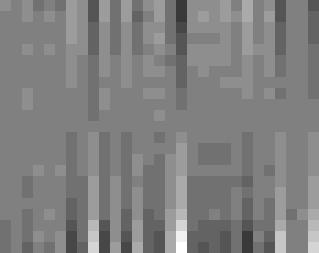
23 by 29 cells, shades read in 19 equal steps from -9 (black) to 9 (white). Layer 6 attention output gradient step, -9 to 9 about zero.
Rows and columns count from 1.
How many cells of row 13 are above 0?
4
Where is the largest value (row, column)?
23, 17
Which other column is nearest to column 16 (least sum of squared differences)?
13
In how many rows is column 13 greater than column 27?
8
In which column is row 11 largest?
15
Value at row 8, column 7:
1
